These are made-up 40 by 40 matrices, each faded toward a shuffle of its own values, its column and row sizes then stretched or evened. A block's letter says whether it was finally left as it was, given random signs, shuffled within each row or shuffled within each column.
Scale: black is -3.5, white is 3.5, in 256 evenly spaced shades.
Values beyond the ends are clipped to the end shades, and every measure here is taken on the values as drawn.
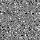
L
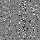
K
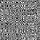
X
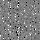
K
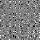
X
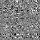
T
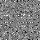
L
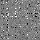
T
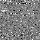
L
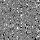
K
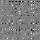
T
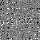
T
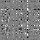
T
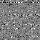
L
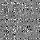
T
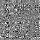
T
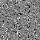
K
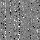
K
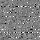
L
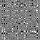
X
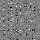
T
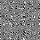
T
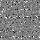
L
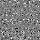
L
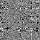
T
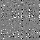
T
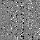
K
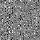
K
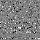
L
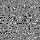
L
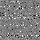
L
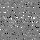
L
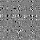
X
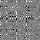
X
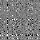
T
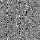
K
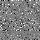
L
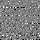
L
